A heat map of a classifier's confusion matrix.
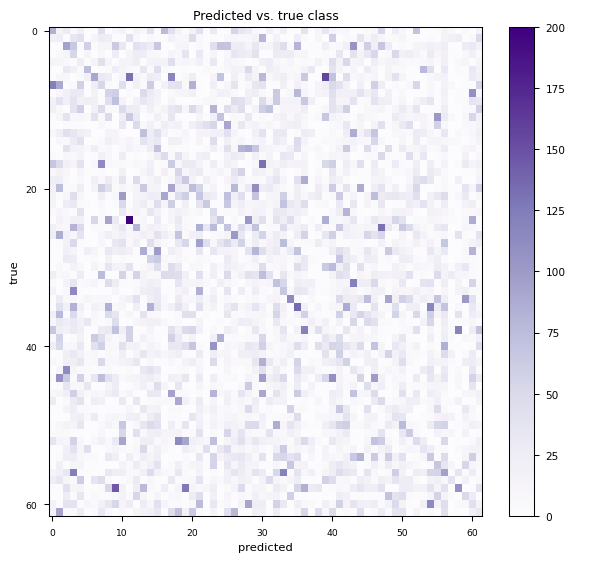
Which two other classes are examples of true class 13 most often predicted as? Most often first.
43, 46
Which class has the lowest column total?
57
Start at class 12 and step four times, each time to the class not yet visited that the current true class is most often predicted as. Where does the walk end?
27
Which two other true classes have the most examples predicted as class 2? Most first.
43, 44
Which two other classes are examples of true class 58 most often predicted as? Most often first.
9, 19
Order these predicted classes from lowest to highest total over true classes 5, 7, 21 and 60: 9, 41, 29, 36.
36, 9, 29, 41
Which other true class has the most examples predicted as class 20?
7
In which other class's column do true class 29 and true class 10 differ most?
23
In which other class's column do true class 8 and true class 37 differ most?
60
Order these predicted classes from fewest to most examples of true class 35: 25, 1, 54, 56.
25, 1, 56, 54
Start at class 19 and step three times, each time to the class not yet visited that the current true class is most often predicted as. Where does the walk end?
30
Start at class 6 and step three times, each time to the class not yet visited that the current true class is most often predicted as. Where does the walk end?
11
